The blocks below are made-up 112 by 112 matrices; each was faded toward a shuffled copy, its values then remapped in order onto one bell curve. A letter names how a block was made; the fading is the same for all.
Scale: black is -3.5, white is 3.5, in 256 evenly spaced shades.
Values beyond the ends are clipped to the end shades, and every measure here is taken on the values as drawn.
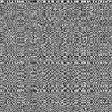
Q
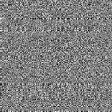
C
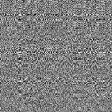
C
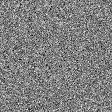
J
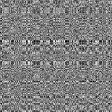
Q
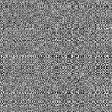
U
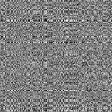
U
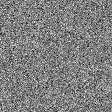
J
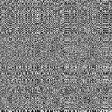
U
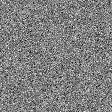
J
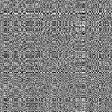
Q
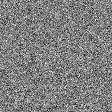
J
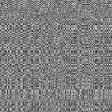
Q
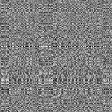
U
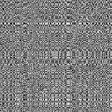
Q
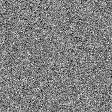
J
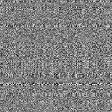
C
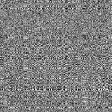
C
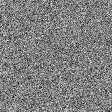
J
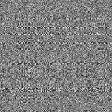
C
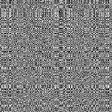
Q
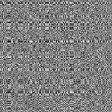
Q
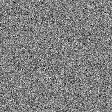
J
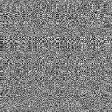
C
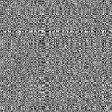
U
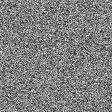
J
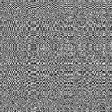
Q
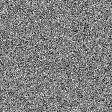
J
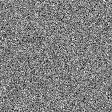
J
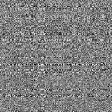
C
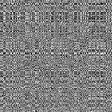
Q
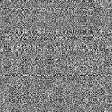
C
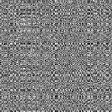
Q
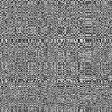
U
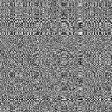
U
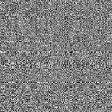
C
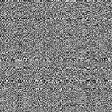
C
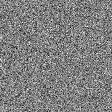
J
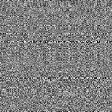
C
